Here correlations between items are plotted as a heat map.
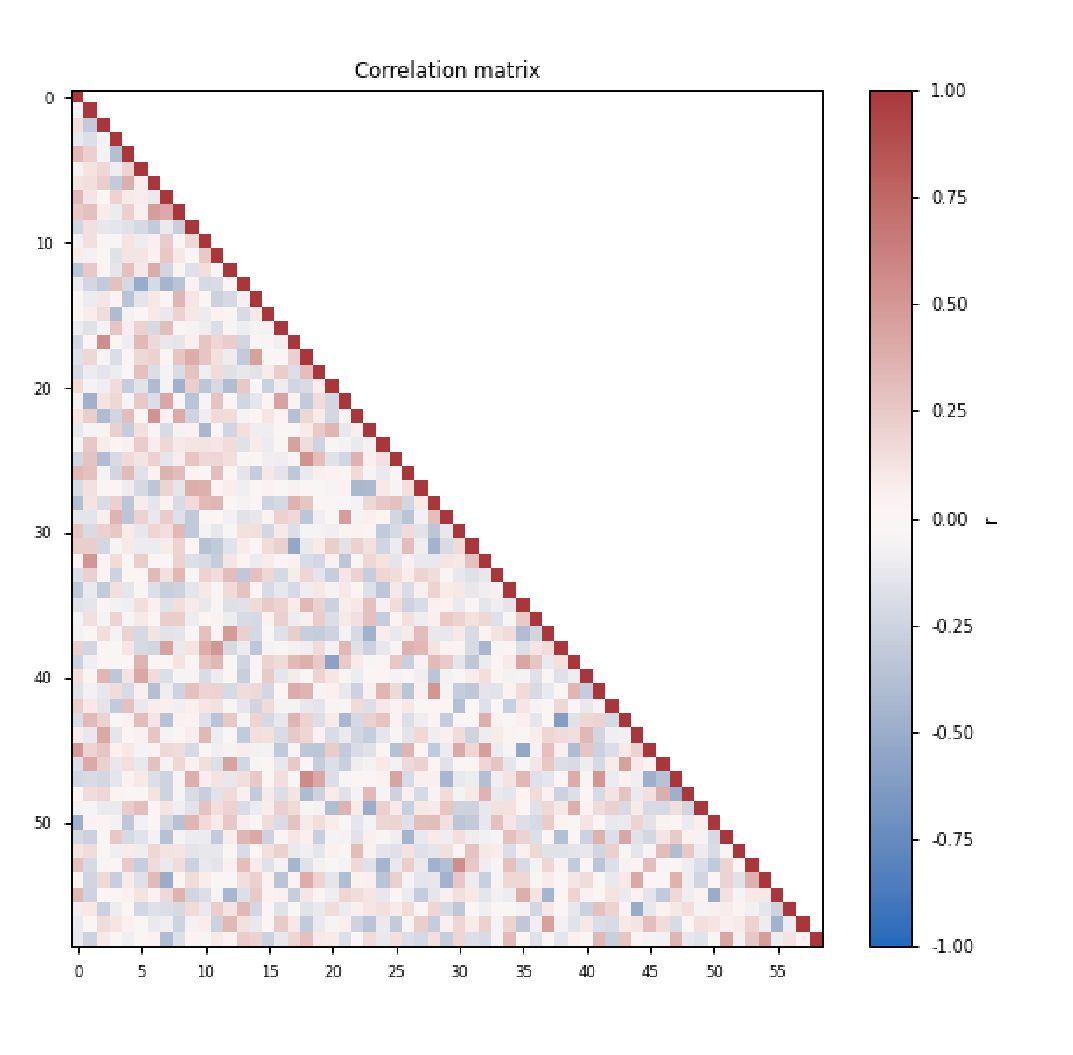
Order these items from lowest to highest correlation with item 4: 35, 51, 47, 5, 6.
51, 35, 47, 5, 6
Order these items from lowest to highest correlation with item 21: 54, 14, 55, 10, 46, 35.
54, 46, 14, 10, 35, 55
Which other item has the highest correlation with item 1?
32
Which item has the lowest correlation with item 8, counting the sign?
20
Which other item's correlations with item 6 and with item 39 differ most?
41
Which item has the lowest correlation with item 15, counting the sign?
3
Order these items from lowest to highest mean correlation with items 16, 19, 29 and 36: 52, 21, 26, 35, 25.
26, 25, 52, 35, 21
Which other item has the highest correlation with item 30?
53
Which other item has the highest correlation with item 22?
6
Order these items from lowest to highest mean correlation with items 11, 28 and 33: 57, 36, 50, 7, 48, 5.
57, 48, 36, 5, 7, 50
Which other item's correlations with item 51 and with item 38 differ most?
43
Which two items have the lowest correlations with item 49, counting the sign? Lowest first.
23, 20
